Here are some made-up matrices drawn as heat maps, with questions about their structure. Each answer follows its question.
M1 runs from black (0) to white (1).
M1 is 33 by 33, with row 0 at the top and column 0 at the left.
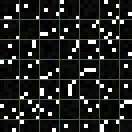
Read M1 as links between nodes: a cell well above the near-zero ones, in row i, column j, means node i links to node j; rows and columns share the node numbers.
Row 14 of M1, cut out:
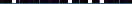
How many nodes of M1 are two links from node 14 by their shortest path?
7
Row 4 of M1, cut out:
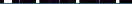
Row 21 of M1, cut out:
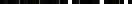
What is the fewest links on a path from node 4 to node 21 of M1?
5
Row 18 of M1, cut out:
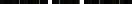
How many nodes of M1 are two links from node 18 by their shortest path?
2
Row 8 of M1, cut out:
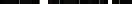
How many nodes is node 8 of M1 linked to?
3
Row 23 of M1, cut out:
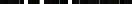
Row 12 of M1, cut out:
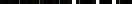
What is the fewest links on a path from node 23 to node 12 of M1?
7
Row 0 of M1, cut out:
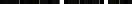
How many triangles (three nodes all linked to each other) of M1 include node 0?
0
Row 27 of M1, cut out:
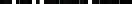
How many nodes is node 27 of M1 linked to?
4
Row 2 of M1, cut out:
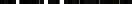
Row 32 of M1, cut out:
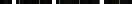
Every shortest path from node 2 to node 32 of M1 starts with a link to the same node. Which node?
node 11
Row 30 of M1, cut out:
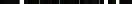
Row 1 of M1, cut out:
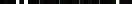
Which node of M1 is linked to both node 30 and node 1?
node 29
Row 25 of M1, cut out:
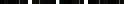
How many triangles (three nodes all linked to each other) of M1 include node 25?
1
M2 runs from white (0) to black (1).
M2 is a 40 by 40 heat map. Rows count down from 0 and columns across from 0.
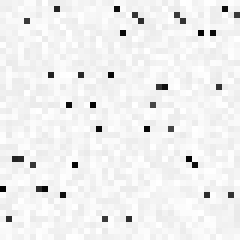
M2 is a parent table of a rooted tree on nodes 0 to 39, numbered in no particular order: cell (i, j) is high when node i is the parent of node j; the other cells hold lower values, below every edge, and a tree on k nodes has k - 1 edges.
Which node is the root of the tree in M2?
14
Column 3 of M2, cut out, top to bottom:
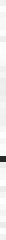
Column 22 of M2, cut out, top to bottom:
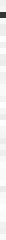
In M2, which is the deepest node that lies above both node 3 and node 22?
26
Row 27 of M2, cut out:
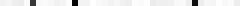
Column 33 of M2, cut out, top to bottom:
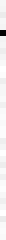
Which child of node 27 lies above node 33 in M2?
5
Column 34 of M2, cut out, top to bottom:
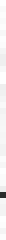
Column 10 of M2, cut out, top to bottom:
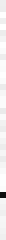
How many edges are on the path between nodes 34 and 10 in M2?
2
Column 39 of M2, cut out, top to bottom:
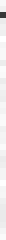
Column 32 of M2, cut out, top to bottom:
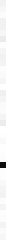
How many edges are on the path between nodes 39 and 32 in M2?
5
